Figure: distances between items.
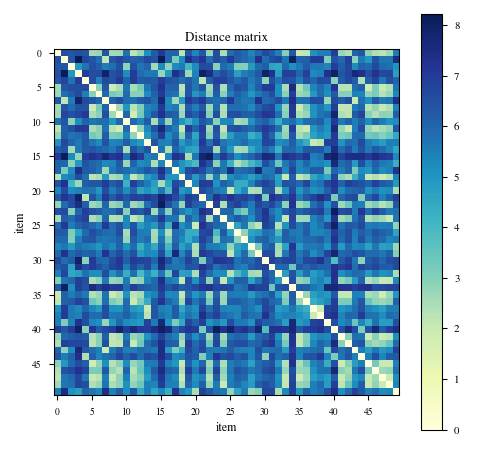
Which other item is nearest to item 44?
4
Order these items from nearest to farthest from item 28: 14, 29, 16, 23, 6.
29, 16, 14, 6, 23
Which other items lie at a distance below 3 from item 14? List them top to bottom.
2, 10, 16, 23, 26, 27
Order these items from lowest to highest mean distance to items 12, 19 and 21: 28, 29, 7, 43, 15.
28, 15, 29, 43, 7
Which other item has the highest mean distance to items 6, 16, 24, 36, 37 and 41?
40
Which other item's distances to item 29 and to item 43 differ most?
7
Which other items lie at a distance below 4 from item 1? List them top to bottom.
7, 17, 39, 43
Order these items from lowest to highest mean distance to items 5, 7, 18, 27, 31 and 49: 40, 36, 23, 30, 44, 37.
36, 23, 37, 44, 30, 40
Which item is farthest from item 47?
15
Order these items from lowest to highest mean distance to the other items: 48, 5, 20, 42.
48, 5, 42, 20
